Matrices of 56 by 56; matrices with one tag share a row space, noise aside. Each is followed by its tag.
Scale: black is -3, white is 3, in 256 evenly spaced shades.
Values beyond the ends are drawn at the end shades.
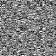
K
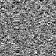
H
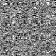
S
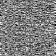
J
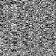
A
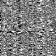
K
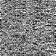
J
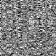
K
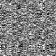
K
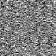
H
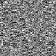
A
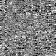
J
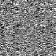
H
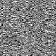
A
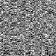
A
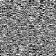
K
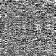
J
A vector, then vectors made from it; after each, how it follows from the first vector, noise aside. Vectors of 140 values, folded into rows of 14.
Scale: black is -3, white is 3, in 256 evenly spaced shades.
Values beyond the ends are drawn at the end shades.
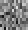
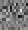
reversed, partly zeroed.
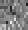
reversed, partly zeroed.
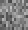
reversed, negated, shrunk.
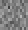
wrapped around, shrunk.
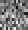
negated.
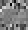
wrapped around, negated, partly zeroed.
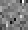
reversed, negated, partly zeroed.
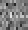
wrapped around, negated, partly zeroed.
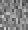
negated, shrunk.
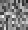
negated.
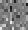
reversed, partly zeroed.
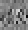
wrapped around, negated, partly zeroed.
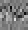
reversed, partly zeroed.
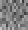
reversed, shrunk.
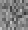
reversed, shrunk.
